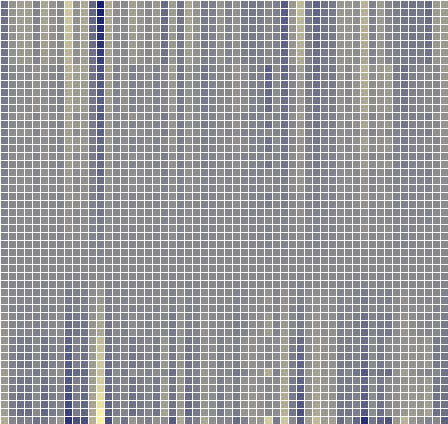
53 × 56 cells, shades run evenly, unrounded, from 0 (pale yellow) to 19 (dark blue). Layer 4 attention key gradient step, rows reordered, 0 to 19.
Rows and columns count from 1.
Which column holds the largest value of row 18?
13
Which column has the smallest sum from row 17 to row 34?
9
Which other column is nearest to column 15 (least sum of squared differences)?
7
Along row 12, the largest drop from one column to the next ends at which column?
14
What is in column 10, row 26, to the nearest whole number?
9
